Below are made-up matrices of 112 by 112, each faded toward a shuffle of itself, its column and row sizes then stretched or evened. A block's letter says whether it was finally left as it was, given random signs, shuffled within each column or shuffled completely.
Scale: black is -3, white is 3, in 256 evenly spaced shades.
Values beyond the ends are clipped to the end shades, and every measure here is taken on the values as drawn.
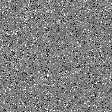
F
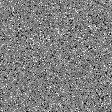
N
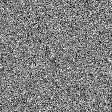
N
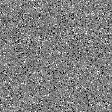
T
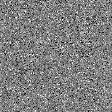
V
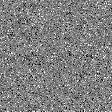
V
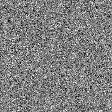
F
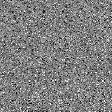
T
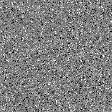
V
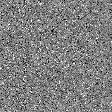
F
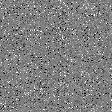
T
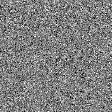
V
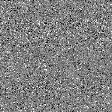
V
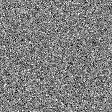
N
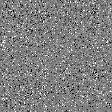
T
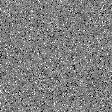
F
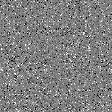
T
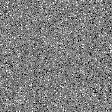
F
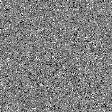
V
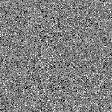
T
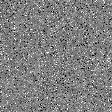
F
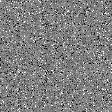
V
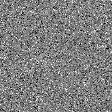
F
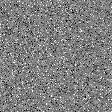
N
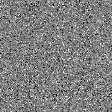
V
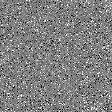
V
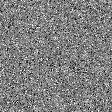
N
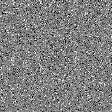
T
